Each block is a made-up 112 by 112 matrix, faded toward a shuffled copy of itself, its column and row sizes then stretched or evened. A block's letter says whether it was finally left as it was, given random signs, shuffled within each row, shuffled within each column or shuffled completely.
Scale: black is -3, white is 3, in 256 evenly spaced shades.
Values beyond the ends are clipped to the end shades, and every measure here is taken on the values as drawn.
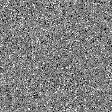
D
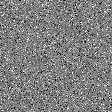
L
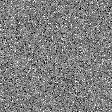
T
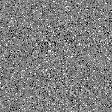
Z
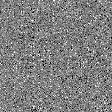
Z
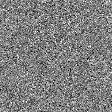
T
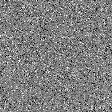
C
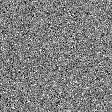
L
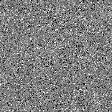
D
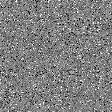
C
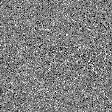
D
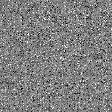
Z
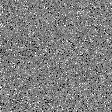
C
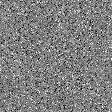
T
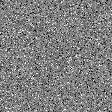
L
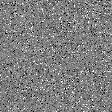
D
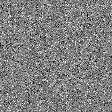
D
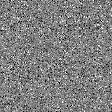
Z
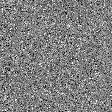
T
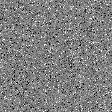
T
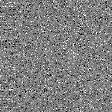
Z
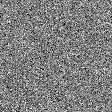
L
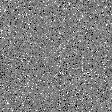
T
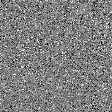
D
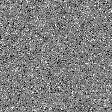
C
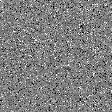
D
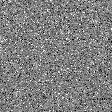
C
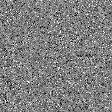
D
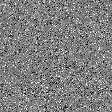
D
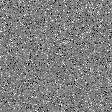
L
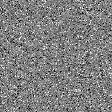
Z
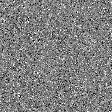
T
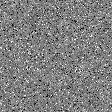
L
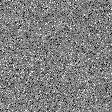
L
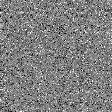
Z
